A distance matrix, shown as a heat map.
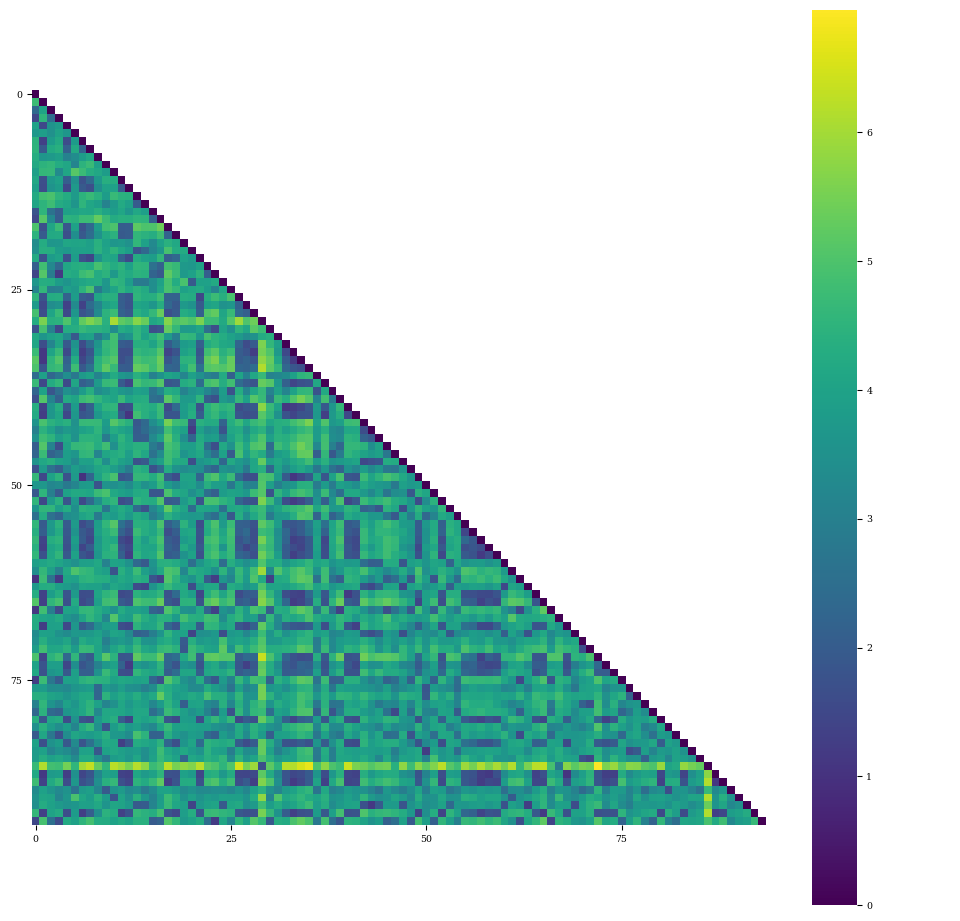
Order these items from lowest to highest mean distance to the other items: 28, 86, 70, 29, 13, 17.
28, 17, 70, 13, 29, 86
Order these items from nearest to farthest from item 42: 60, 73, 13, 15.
13, 60, 15, 73
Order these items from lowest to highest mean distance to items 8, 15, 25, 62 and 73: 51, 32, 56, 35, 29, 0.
0, 51, 32, 56, 35, 29
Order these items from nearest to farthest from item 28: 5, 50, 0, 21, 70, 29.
21, 50, 5, 70, 0, 29
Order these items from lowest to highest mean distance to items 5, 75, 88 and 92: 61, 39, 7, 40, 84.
40, 7, 84, 39, 61
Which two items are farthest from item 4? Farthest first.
86, 29
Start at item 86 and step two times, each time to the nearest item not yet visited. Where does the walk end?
67
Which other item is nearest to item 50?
84
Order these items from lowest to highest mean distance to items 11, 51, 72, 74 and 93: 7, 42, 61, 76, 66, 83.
83, 7, 66, 76, 61, 42
